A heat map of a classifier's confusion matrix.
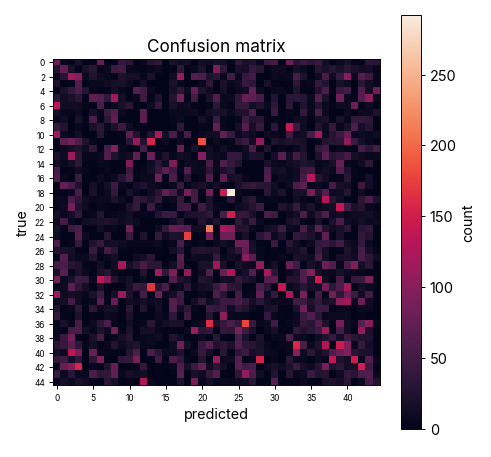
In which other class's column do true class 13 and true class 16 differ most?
35
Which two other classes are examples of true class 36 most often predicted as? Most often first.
26, 21
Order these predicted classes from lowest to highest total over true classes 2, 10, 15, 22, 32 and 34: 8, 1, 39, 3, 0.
8, 1, 3, 39, 0
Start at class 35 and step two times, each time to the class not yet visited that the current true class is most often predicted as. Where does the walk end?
21
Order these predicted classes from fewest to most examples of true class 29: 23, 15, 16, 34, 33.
33, 15, 34, 23, 16
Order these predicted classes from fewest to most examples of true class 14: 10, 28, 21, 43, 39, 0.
28, 0, 43, 21, 39, 10
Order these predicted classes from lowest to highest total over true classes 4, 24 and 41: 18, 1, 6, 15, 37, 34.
15, 34, 1, 6, 37, 18
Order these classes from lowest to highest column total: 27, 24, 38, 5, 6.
5, 38, 6, 27, 24
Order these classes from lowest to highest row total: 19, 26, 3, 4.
3, 26, 19, 4
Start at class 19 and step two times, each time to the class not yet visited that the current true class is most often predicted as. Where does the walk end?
42
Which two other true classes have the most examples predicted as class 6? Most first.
30, 41
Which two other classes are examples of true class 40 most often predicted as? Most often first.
2, 33
